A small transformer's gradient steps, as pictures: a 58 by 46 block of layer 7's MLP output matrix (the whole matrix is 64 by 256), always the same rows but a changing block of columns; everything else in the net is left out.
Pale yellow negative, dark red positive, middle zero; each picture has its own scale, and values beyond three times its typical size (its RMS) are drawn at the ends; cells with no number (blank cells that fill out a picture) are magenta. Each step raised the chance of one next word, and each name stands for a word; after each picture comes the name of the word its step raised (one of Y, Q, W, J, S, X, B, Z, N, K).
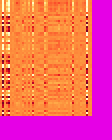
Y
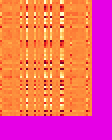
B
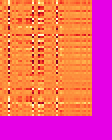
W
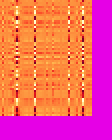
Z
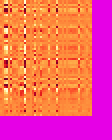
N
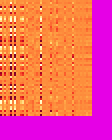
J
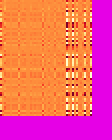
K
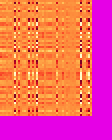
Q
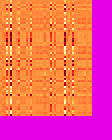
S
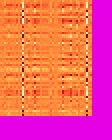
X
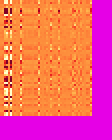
N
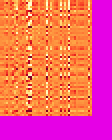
X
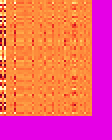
S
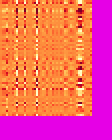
N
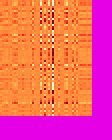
W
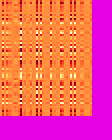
Q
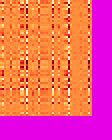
N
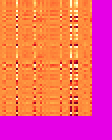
B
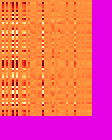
Q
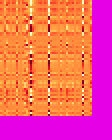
Y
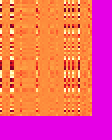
N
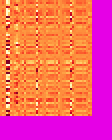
B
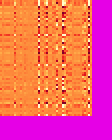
W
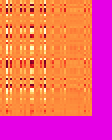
N
